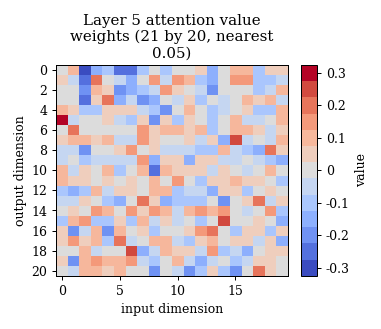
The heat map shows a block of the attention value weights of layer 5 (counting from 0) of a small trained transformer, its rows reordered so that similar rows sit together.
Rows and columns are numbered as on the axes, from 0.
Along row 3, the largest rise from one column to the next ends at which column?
3
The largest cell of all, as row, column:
5, 0
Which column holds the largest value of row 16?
13
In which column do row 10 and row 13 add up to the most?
7
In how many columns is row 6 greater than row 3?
12
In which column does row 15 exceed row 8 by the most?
2
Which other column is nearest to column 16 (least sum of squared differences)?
10
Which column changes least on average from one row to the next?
15
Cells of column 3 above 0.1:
3
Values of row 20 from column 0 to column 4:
0 -0.05 0.1 0.1 0.05
